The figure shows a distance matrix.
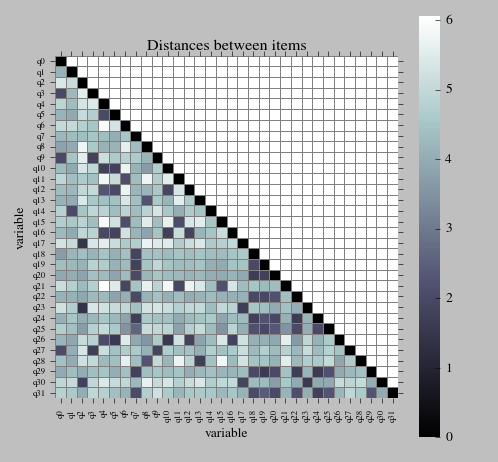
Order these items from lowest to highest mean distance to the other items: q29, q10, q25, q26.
q29, q25, q26, q10
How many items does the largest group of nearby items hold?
9
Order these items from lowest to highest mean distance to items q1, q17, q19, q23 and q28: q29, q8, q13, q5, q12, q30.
q30, q29, q13, q8, q5, q12
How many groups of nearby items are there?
7
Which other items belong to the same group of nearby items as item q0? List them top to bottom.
q3, q9, q27
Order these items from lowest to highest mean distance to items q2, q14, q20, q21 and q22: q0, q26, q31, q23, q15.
q31, q23, q15, q26, q0
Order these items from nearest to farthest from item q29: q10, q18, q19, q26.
q19, q18, q26, q10
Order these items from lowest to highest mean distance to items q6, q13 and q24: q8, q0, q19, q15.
q19, q15, q8, q0
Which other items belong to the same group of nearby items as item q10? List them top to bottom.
q4, q5, q12, q16, q26
